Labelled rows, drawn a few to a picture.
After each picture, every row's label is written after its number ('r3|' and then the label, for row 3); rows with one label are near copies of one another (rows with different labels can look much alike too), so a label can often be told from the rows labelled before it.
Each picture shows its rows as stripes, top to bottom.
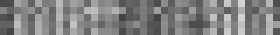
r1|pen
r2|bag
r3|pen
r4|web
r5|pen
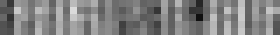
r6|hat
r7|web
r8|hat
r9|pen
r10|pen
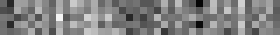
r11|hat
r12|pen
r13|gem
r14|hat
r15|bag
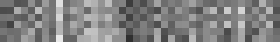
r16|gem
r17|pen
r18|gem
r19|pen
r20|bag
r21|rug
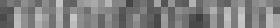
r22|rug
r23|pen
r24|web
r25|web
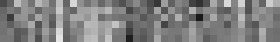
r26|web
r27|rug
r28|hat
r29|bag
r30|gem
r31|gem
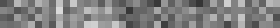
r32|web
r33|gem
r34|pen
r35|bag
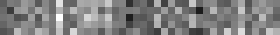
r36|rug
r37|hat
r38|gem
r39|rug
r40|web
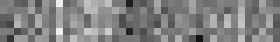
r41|gem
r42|bag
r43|pen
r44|pen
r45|gem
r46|hat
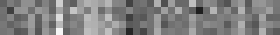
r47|rug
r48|hat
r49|gem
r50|bag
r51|gem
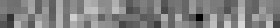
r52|bag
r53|bag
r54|hat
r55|pen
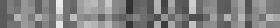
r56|rug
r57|rug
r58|web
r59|rug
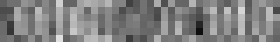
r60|rug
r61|pen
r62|web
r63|hat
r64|hat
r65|gem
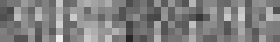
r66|rug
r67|pen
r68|web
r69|rug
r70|bag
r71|gem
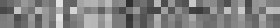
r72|rug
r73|web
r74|gem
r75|gem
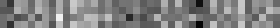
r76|hat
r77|web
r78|gem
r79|hat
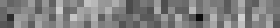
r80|bag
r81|rug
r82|hat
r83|pen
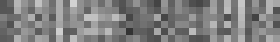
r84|web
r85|pen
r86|bag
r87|pen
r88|rug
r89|web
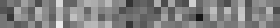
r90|rug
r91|pen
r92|hat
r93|gem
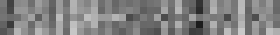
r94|hat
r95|hat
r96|bag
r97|hat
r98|web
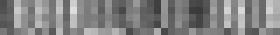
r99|web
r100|web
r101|web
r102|web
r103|bag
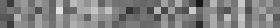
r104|hat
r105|rug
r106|pen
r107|hat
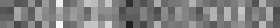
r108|gem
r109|pen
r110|pen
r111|gem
